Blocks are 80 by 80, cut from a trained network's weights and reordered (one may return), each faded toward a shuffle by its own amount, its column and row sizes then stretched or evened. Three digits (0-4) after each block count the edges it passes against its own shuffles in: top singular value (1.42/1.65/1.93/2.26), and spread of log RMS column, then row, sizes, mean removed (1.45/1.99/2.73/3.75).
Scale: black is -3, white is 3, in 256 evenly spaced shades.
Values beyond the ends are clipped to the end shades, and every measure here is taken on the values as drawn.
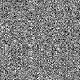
3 1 1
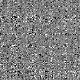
2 2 2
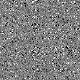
0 2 2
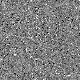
0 0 1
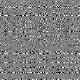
3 2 4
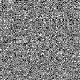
3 1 1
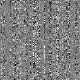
1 4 0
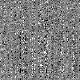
1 3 1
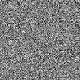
3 0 1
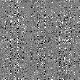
0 3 2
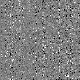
1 3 0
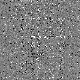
1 2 1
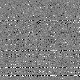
4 1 3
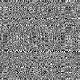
4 0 3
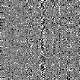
3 3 2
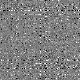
1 2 3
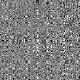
3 3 2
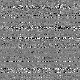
2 1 4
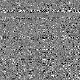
2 2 3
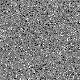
1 0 0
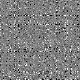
3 3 2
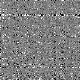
2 2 3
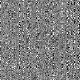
3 3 1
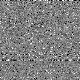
2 0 2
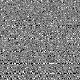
3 0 3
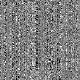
3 3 1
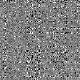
2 3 3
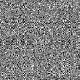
3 1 1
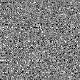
1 0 2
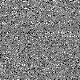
0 0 2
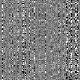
4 4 0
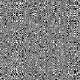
4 3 1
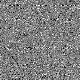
0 0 2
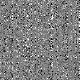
0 3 1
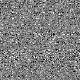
1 0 3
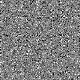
2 1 1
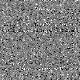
1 1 2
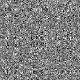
3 2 1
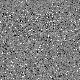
0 0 1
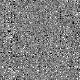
0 2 2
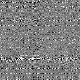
3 1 4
